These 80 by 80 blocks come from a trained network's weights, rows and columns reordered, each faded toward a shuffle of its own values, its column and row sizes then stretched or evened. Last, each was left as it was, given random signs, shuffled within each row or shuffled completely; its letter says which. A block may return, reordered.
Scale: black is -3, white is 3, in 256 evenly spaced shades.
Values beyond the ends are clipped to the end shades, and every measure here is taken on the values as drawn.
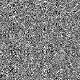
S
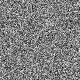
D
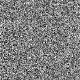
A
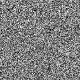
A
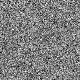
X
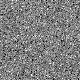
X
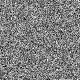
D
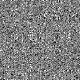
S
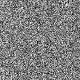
S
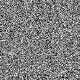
A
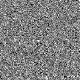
S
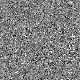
A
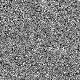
X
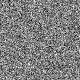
D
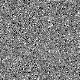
A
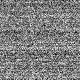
X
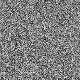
A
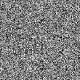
S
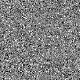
S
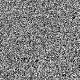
A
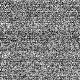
S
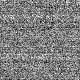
X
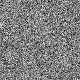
D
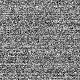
X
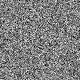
D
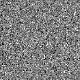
A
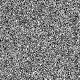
D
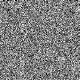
A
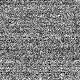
S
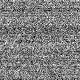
X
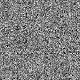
S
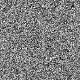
A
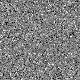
X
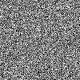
X
